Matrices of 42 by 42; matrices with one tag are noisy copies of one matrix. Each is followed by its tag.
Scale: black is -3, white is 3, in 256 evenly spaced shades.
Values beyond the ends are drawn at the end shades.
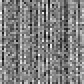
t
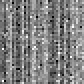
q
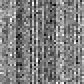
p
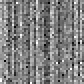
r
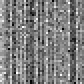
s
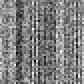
p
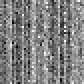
q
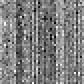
p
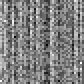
r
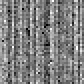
r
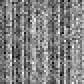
q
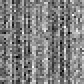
q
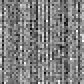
t
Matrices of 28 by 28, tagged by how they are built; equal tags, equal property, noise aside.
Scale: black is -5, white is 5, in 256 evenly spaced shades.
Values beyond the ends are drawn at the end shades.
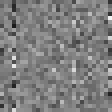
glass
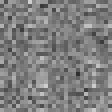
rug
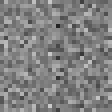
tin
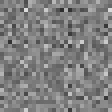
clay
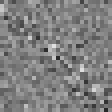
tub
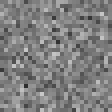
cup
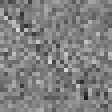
tub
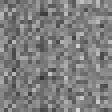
tin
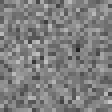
cup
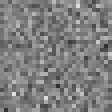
cup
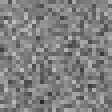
cup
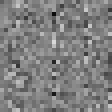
glass
